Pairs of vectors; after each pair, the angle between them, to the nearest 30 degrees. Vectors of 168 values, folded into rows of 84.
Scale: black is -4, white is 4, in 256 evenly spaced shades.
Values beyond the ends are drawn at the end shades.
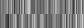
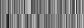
30 degrees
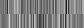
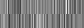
150 degrees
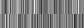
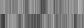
60 degrees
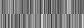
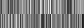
150 degrees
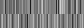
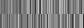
60 degrees
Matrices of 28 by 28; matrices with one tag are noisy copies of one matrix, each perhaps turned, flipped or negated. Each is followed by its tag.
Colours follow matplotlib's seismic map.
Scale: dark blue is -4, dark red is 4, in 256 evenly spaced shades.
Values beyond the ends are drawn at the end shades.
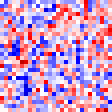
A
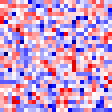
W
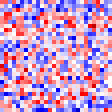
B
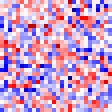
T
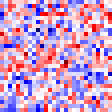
W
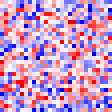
B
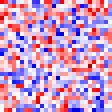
W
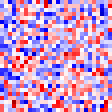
B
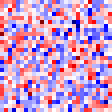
T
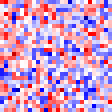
A
